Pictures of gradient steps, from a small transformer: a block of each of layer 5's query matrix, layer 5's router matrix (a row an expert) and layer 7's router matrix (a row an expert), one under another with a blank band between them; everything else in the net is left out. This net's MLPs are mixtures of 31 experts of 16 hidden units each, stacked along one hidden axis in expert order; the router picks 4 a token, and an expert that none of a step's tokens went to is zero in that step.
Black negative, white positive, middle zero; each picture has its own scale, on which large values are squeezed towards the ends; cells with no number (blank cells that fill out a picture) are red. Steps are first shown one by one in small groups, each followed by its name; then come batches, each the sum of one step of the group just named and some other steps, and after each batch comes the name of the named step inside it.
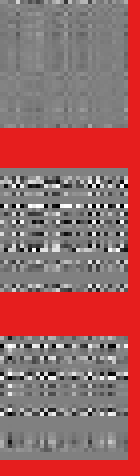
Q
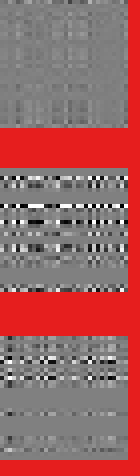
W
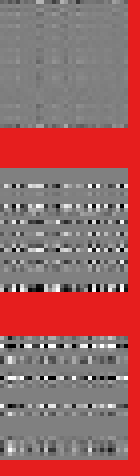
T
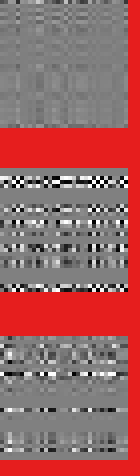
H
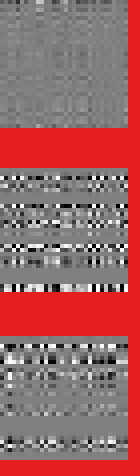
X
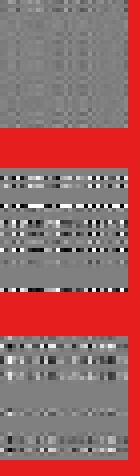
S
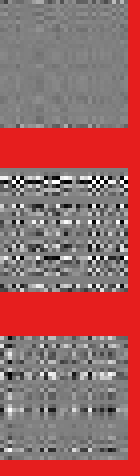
H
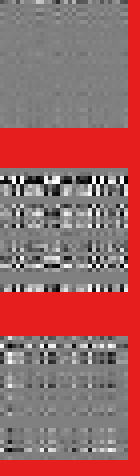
X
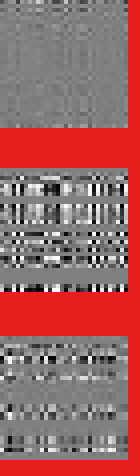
S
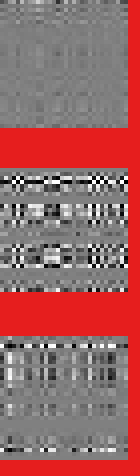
S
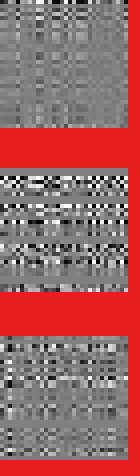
W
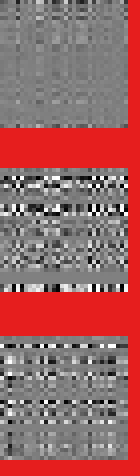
X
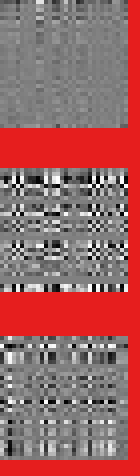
X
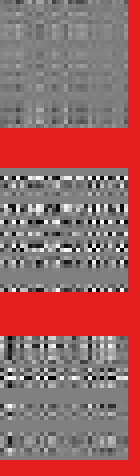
W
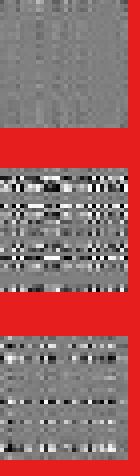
S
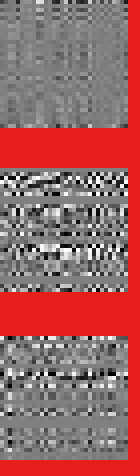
Q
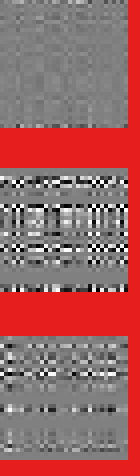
H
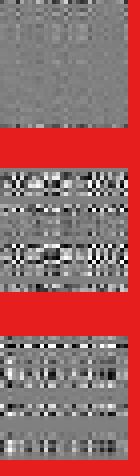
T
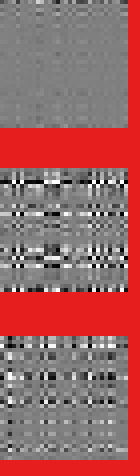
T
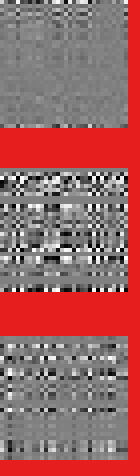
Q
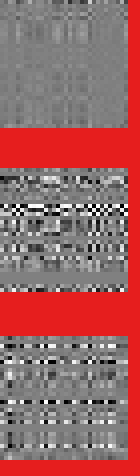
W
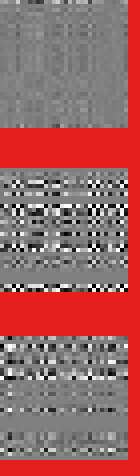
Q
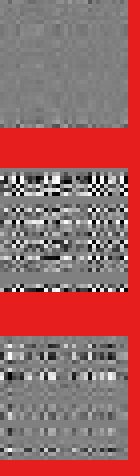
H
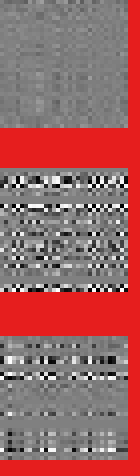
S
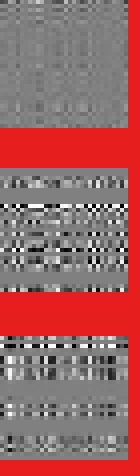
S
